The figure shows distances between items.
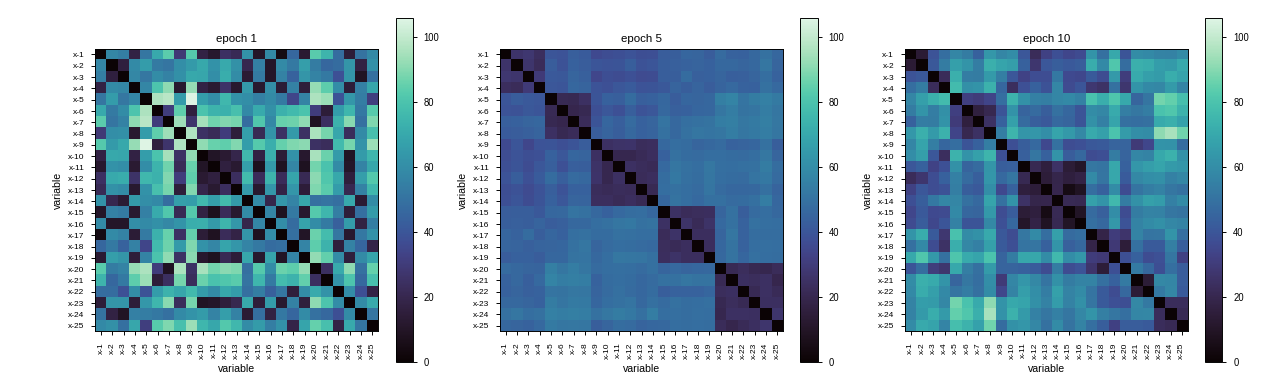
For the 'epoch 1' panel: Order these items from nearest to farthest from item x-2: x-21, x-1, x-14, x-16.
x-16, x-14, x-21, x-1
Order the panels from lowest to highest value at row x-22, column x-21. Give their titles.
epoch 10, epoch 5, epoch 1
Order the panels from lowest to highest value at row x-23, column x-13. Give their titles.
epoch 1, epoch 5, epoch 10
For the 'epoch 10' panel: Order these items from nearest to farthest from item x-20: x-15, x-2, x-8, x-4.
x-4, x-15, x-2, x-8
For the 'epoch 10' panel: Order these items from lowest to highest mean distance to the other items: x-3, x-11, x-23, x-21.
x-11, x-3, x-21, x-23
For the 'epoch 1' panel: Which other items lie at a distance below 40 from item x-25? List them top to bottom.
x-5, x-18, x-22
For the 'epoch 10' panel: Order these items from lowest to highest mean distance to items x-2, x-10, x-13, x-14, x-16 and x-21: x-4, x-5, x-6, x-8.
x-4, x-6, x-5, x-8
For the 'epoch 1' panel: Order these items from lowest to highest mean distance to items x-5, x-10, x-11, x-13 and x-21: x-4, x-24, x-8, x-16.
x-4, x-8, x-24, x-16
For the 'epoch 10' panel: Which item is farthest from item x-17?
x-5
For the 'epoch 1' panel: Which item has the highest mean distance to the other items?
x-9
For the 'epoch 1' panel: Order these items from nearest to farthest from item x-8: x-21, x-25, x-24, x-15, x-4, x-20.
x-4, x-15, x-24, x-25, x-21, x-20
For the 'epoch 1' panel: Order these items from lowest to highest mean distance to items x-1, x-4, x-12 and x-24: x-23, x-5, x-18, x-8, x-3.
x-23, x-8, x-3, x-18, x-5
